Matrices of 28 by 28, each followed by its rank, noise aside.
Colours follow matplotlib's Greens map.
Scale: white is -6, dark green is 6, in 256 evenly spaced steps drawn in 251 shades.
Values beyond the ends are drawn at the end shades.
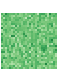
eight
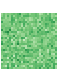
seven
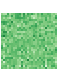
six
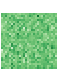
seven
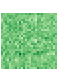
six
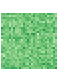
five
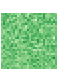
seven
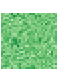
seven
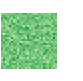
eight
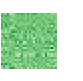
five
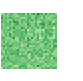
eight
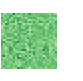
seven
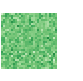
eight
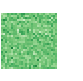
eight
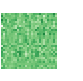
five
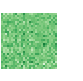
six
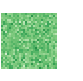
eight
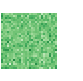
six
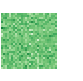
eight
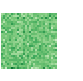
eight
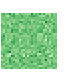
five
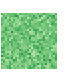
eight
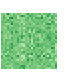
five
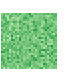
eight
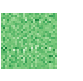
five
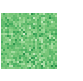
seven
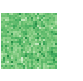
eight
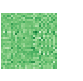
six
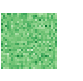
seven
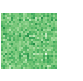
five
